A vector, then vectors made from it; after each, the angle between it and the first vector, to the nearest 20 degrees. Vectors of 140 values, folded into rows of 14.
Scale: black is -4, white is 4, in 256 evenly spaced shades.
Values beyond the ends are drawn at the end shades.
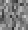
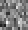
100 degrees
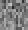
80 degrees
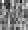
100 degrees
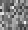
100 degrees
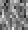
140 degrees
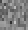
100 degrees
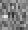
100 degrees
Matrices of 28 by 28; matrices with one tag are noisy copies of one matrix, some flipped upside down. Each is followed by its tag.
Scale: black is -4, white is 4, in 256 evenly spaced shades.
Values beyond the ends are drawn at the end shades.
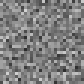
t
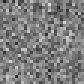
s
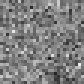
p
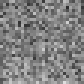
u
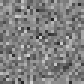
s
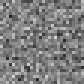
t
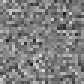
t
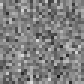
s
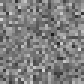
s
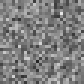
p
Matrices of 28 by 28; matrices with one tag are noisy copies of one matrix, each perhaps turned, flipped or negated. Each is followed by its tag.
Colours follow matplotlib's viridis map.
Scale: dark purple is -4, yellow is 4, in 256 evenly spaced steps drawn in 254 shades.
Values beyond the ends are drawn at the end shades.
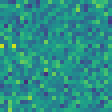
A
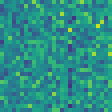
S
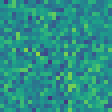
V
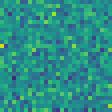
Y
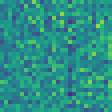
S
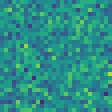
A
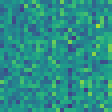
S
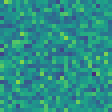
Y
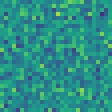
Y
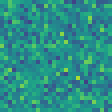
A
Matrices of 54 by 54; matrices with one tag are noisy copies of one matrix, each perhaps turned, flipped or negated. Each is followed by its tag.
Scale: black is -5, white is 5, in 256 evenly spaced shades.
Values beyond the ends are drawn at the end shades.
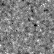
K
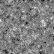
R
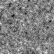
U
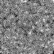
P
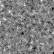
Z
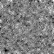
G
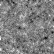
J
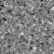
Z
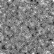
G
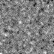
Z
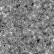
U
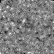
P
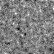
K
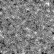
G
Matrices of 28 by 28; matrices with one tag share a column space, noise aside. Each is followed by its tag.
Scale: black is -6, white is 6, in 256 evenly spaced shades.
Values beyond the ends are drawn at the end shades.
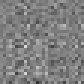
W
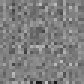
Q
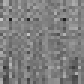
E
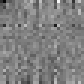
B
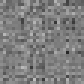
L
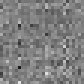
W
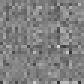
Q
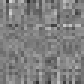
B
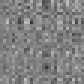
L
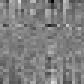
B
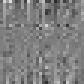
B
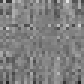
B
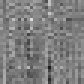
E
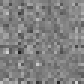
Q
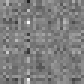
L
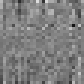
B
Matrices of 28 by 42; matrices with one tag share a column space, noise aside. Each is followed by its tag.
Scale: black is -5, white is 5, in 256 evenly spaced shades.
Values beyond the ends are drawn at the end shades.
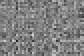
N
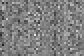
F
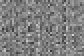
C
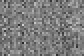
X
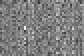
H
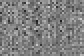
F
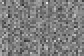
N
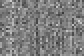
X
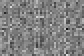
X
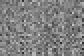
C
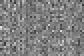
H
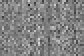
H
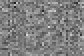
F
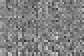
N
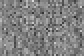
X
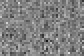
N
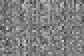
H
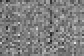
C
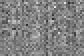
F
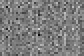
F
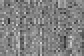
X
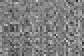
C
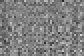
C
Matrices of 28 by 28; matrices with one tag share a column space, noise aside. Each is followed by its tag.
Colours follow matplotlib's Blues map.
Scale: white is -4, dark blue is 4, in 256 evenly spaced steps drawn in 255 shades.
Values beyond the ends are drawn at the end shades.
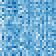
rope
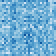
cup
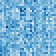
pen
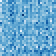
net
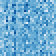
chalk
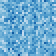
chalk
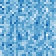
rope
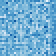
cup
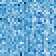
chalk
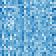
rope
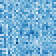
cup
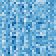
net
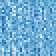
pen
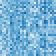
rope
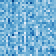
net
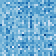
rope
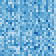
net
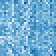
net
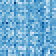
net
